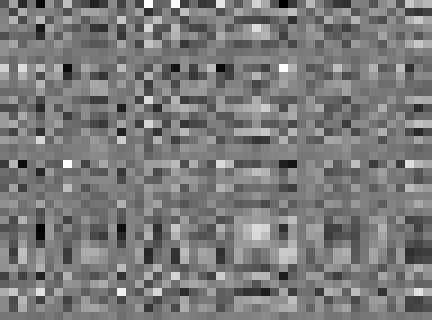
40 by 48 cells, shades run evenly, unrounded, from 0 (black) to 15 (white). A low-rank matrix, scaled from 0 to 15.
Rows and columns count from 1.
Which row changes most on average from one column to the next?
1
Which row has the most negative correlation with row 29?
18
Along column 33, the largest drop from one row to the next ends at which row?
3
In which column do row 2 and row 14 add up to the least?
47
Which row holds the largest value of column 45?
9
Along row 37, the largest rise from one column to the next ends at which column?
14
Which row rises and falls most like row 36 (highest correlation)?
12
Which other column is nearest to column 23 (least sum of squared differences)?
39
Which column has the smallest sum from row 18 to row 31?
5
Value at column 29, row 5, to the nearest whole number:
10
